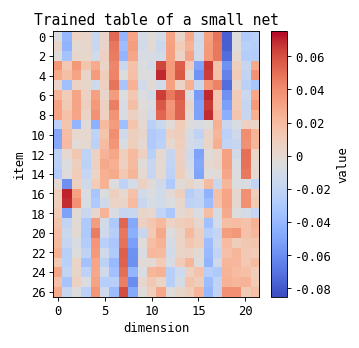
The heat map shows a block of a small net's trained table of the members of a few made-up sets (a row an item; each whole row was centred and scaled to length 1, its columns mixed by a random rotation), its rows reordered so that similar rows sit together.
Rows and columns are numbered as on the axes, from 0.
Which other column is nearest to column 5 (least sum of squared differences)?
9
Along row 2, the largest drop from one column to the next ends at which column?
18
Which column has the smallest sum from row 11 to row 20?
15
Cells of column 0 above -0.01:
21
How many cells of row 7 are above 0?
16
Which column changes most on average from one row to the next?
1
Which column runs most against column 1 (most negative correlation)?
14
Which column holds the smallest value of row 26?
8
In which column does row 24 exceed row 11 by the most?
0
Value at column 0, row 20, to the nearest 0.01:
0.02
